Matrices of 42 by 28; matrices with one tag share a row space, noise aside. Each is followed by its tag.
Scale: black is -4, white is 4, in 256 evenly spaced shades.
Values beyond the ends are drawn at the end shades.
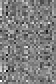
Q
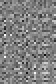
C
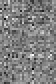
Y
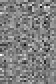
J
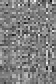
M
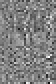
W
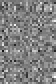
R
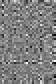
R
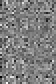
Q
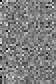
Q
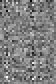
Y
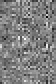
M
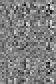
W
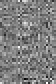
M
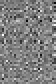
R
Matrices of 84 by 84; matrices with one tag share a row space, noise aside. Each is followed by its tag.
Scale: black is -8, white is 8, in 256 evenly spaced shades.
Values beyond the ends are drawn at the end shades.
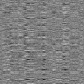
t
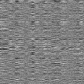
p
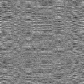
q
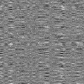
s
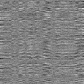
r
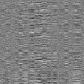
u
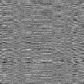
q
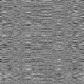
q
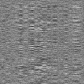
u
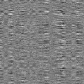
s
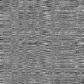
r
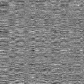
p
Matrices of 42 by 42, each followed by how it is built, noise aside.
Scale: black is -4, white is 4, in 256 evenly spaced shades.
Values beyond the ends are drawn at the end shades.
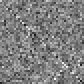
diagonal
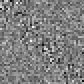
block diagonal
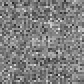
blocks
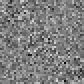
block diagonal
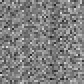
repeating rows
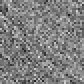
Toeplitz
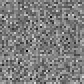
repeating columns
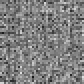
blocks
